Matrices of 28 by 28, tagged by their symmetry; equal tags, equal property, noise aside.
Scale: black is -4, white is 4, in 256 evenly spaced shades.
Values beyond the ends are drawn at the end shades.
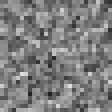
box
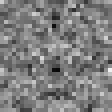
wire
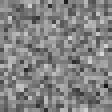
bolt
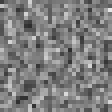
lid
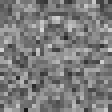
wire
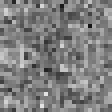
lid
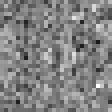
lid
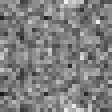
lid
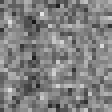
lid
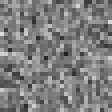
bolt
